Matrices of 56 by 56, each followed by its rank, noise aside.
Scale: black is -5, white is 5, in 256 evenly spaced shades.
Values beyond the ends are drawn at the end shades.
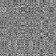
five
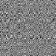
five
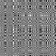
two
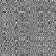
four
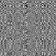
three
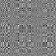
two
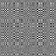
one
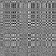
one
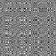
three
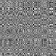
three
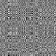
four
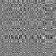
two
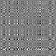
two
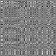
three
